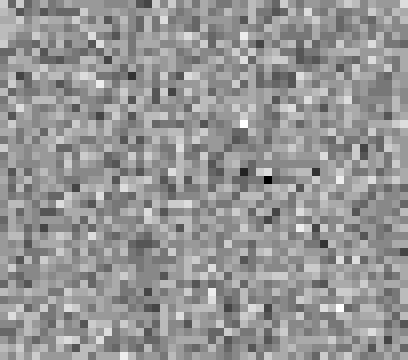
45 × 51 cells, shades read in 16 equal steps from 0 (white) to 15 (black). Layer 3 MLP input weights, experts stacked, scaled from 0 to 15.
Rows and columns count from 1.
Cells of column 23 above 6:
17
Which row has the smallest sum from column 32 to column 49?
35
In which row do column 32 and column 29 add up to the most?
44
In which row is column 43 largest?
9
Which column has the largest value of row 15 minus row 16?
2
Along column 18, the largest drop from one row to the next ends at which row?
23
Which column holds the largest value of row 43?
49
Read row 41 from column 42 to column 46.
8 8 5 6 6
